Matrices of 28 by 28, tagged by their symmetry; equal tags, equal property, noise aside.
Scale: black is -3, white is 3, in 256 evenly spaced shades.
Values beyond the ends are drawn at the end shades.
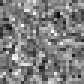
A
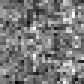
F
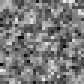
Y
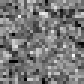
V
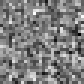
A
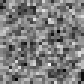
Y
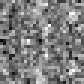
F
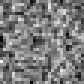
F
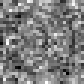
F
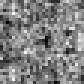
F
